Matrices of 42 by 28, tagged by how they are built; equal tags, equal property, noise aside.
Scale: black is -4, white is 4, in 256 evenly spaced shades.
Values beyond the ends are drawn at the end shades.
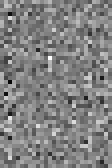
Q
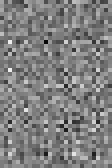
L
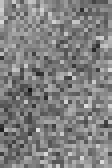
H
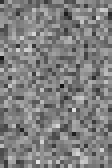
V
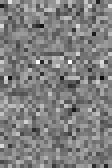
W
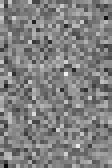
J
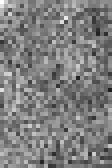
H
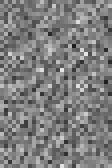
J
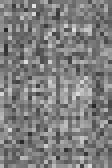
V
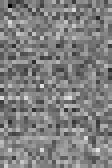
V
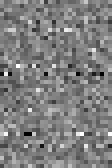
W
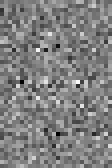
W
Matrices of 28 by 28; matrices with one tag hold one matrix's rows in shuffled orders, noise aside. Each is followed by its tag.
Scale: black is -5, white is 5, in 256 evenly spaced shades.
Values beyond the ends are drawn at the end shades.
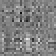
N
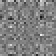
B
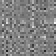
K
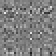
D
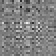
N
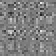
B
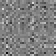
K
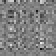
B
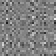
K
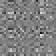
B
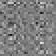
B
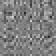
D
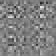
B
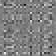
D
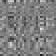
B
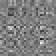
B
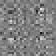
B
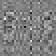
D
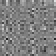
K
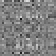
N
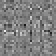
D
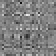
N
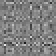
D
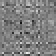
N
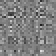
B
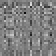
D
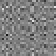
K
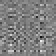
B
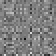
D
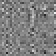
K
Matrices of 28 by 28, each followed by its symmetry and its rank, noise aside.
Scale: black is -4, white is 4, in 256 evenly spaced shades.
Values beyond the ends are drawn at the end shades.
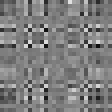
symmetric, rank one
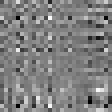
no symmetry, rank three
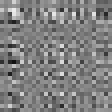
no symmetry, rank two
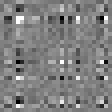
symmetric, rank one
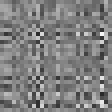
no symmetry, rank two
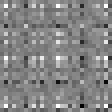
symmetric, rank one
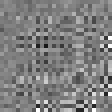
symmetric, rank two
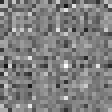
symmetric, rank three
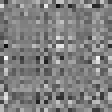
antisymmetric, rank two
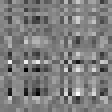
no symmetry, rank one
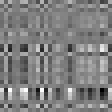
no symmetry, rank one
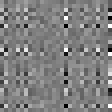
no symmetry, rank one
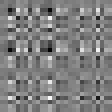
symmetric, rank one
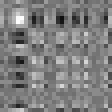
symmetric, rank one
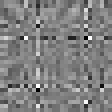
antisymmetric, rank two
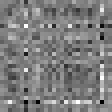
symmetric, rank two
